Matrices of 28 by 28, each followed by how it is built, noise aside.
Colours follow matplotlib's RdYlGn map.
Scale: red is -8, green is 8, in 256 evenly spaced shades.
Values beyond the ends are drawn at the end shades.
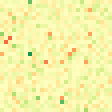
sparse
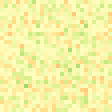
repeating columns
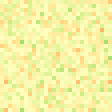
noise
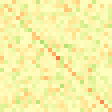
diagonal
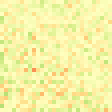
lower triangular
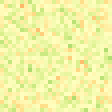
Toeplitz
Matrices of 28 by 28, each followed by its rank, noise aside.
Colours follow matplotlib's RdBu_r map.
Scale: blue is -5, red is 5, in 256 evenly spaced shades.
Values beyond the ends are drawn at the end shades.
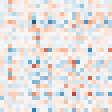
four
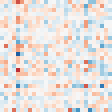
four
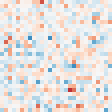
eight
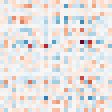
four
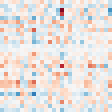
four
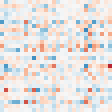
four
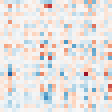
four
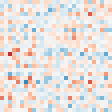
six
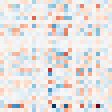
three
